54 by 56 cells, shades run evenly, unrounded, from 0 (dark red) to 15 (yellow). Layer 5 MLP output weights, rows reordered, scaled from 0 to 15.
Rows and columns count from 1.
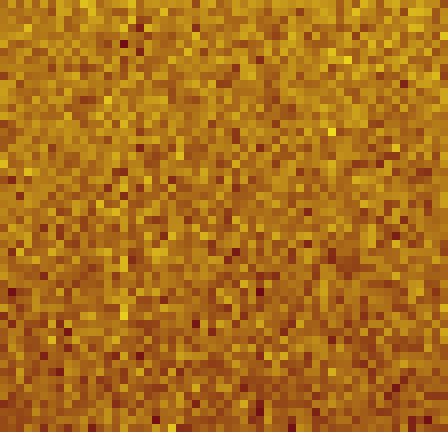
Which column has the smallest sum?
33
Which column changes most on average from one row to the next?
16
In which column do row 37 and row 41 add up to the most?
28
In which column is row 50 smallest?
49
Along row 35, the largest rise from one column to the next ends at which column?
7
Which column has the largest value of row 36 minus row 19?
31
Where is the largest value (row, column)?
17, 42
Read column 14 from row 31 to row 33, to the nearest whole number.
6 12 9
